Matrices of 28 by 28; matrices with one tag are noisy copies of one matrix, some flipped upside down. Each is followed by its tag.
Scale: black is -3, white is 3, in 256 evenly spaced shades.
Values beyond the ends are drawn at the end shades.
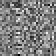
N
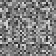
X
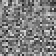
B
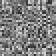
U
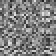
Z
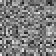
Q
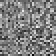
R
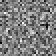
X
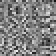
Z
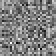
U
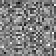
N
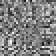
Z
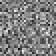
X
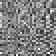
R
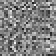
Z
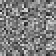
Q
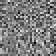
R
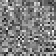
B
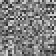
B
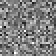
X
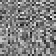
R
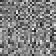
R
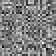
U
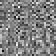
R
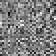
R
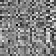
R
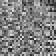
B
